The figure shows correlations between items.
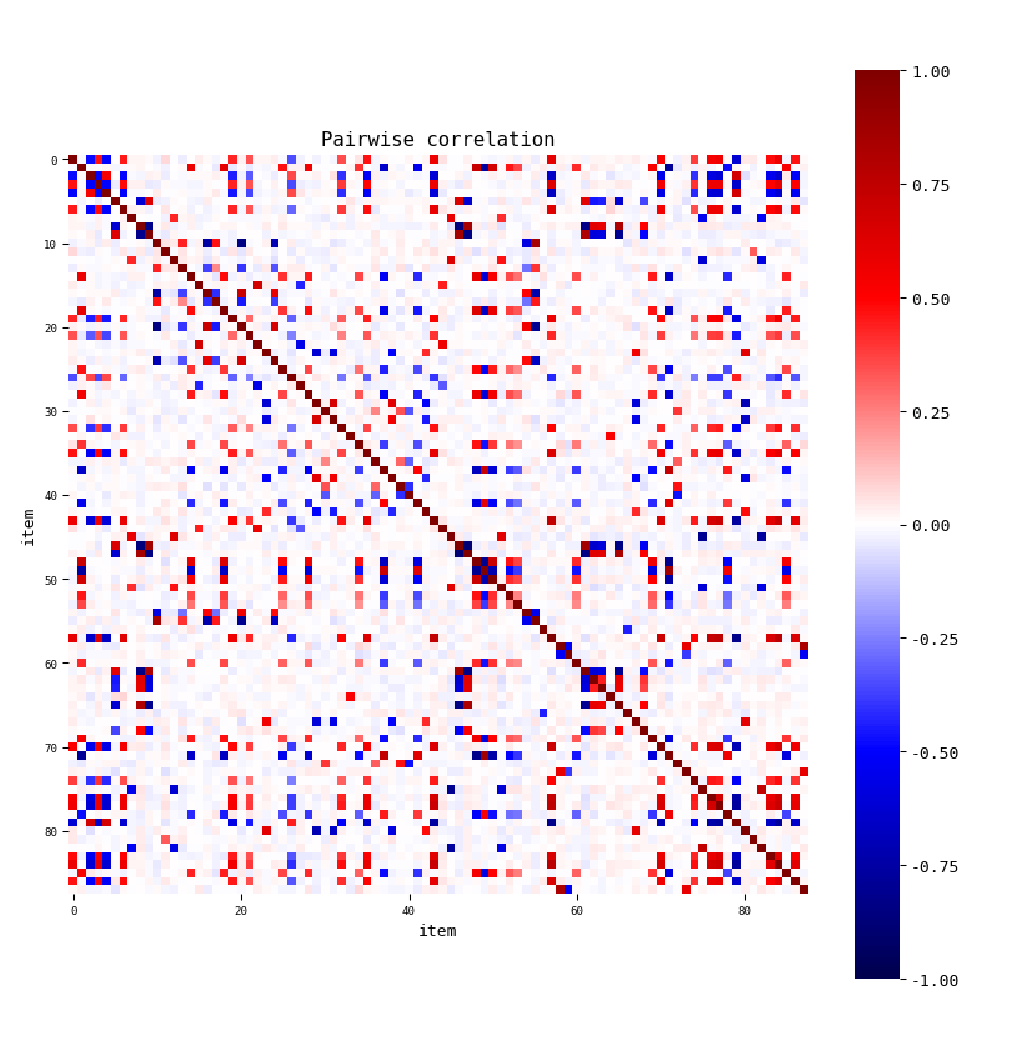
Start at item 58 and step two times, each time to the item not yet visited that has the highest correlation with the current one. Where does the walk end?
73
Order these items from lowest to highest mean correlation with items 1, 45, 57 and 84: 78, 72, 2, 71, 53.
2, 71, 78, 72, 53
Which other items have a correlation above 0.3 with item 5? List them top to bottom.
9, 46, 61
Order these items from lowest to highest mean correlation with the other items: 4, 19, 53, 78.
4, 78, 53, 19
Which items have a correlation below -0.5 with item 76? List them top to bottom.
2, 4, 79
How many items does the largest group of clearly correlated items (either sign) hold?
20
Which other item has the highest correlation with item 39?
72
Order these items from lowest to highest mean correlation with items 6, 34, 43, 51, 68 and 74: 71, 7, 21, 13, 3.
71, 13, 7, 21, 3
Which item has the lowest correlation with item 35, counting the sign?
79
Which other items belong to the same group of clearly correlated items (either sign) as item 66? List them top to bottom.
56
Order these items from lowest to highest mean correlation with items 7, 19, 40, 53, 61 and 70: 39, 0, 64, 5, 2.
2, 39, 64, 5, 0
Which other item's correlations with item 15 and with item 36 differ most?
22
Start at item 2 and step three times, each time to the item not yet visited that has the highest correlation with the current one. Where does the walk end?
26
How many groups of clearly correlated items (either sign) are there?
12
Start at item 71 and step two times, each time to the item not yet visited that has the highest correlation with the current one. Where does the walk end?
37
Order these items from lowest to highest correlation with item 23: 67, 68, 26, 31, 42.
31, 26, 68, 42, 67
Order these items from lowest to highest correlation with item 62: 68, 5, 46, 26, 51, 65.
46, 5, 51, 26, 68, 65
